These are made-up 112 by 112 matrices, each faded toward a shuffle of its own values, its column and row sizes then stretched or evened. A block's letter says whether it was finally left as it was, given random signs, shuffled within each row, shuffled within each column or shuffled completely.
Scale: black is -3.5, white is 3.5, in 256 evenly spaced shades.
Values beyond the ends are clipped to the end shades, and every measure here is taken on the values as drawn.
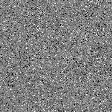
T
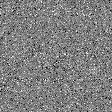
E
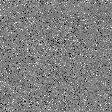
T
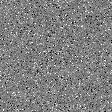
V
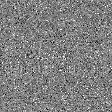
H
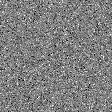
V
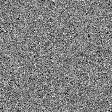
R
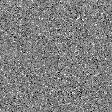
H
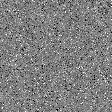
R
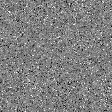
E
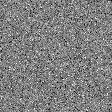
V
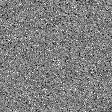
V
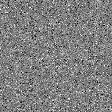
T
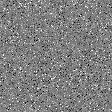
E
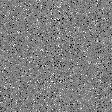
H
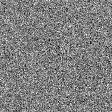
R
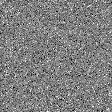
E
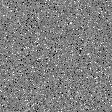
V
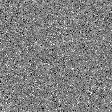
R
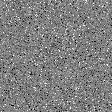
V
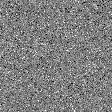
V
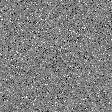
V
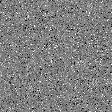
T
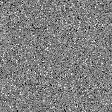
E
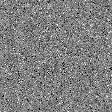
R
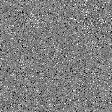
H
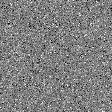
E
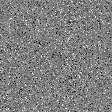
R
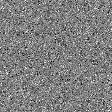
T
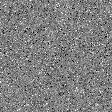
V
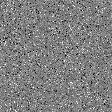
R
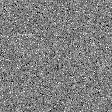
V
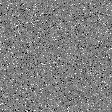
E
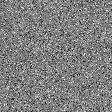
V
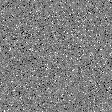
V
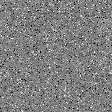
E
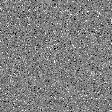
H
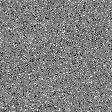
V
